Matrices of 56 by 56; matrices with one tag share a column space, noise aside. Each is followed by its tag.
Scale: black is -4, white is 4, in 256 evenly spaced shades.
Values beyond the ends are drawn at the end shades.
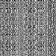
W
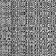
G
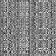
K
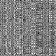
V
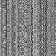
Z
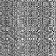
G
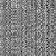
Z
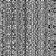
W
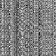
Z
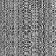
Z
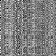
V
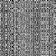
W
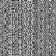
W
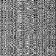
V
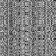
G
